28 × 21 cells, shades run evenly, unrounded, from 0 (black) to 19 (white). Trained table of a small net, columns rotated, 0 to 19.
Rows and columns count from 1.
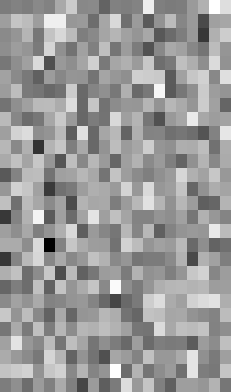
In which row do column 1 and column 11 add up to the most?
27
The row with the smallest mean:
28
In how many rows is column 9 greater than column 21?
11
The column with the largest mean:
21
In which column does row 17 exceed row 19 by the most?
1
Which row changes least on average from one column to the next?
22
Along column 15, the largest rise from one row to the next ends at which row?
6
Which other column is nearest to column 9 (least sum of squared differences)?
4
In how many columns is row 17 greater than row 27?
7
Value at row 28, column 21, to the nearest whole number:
9
